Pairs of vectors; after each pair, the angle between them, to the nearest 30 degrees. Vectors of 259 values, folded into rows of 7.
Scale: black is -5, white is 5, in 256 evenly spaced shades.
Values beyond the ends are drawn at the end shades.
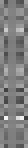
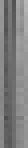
90 degrees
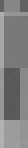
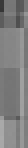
60 degrees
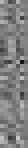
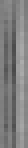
90 degrees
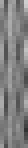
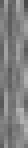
150 degrees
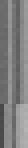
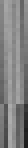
120 degrees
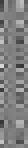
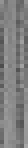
120 degrees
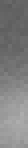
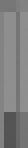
120 degrees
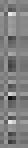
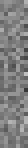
60 degrees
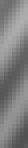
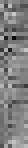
120 degrees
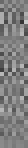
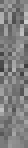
30 degrees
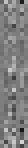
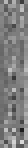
30 degrees
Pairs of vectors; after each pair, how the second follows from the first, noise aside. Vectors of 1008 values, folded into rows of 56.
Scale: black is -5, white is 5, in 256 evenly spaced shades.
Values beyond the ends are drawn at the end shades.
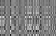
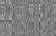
wrapped around, shrunk.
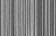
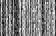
reversed, scaled up.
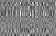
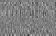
negated, shrunk.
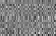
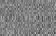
negated, shrunk.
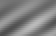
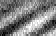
scaled up.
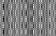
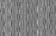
wrapped around, negated, shrunk.
